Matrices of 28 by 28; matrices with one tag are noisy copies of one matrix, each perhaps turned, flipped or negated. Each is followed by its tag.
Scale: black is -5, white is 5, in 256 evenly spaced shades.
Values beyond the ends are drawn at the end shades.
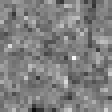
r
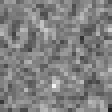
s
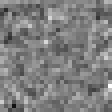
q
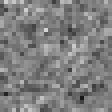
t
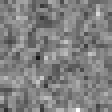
r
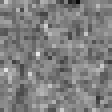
r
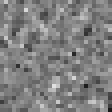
s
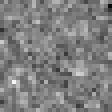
t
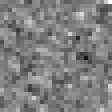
s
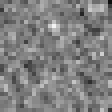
s
